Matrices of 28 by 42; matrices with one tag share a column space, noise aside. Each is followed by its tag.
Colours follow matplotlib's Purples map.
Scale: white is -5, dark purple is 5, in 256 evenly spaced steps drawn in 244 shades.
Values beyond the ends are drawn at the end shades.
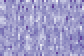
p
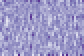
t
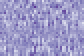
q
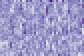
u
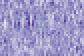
q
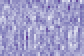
p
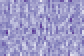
u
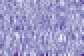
t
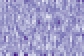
t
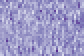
q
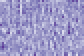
u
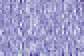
u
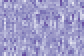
q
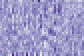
u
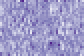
u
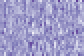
u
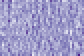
u
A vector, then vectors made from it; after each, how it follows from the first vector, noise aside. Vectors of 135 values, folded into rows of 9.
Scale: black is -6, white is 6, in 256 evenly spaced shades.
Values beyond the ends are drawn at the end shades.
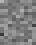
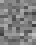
copied.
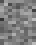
reversed.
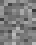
reversed.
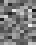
reversed, scaled up.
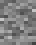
reversed, negated.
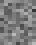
reversed.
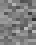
wrapped around.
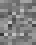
copied.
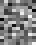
reversed, scaled up.
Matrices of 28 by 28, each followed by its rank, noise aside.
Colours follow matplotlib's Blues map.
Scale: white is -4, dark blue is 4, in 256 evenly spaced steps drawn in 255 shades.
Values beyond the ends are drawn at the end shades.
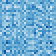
three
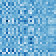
two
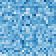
six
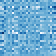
two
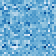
four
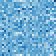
six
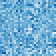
six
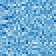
six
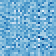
three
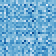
five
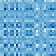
two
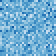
five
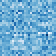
four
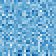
four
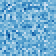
six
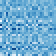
three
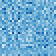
three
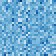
six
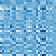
two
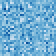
four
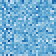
five
